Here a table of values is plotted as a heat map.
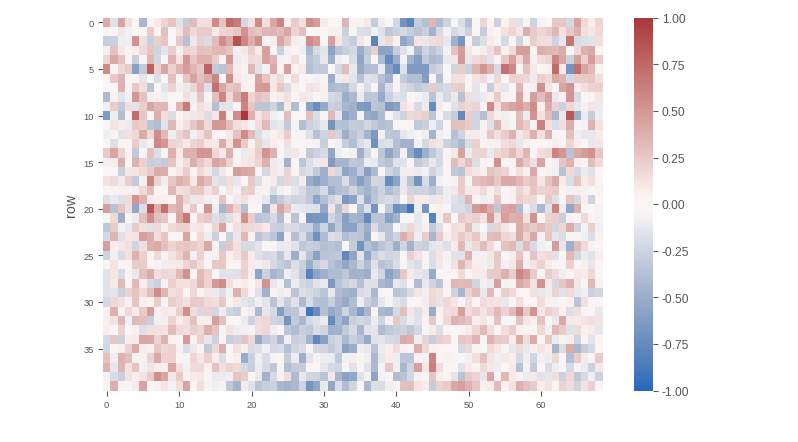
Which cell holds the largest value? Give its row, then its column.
10, 19
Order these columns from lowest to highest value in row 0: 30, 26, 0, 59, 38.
59, 38, 30, 26, 0
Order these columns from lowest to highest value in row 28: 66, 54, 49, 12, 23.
23, 66, 12, 49, 54
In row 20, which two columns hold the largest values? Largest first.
6, 8
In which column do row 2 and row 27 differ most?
28
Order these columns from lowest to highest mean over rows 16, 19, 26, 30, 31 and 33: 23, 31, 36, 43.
36, 31, 23, 43
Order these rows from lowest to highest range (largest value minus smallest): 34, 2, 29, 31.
29, 34, 31, 2
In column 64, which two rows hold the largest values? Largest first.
10, 2
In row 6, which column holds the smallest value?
44
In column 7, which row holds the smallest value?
11
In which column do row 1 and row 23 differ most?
24
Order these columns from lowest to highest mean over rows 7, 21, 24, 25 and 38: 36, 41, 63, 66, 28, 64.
36, 28, 41, 63, 66, 64
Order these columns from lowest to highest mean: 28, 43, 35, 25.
35, 28, 43, 25
